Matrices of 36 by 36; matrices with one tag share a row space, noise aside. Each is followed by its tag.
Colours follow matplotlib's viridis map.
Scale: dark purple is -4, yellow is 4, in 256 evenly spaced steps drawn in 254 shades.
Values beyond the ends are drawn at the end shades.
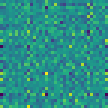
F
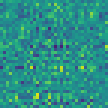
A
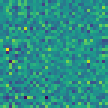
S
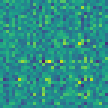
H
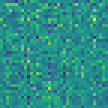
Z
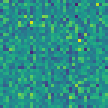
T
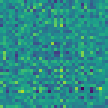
A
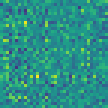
S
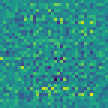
A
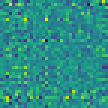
S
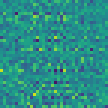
A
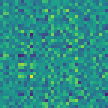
T
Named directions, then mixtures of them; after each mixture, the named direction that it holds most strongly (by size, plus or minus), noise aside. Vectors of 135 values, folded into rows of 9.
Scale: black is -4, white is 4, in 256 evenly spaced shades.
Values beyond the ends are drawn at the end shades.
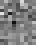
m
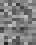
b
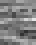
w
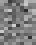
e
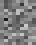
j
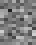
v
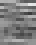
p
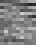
p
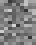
e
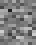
v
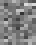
j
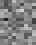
j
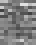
p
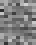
b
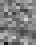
b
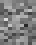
j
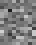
v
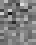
m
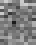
m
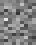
j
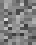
j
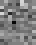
m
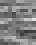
w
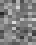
v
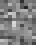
m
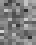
e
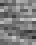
w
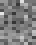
m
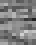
w
